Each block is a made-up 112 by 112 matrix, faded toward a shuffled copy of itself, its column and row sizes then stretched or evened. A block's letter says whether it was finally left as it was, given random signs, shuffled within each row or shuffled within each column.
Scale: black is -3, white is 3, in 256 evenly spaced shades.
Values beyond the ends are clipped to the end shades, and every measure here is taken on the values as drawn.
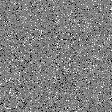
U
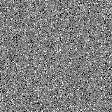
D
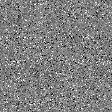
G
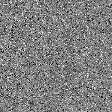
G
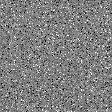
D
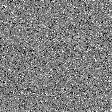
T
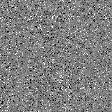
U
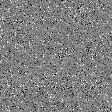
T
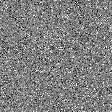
T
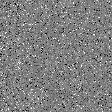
D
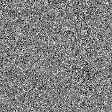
G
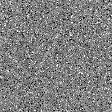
D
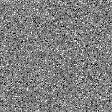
U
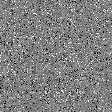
G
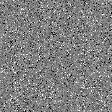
D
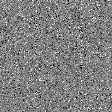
G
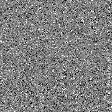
U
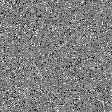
U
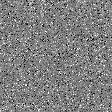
T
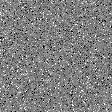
D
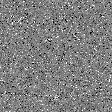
T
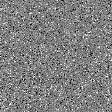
D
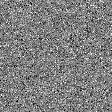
T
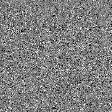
G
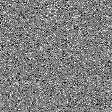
T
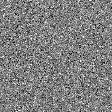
D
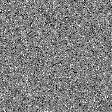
D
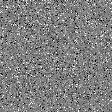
G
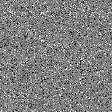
U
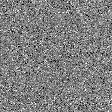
T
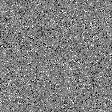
T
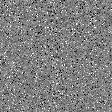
D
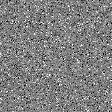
U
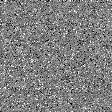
T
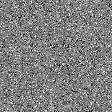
G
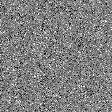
D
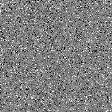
U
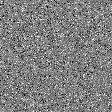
T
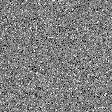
T
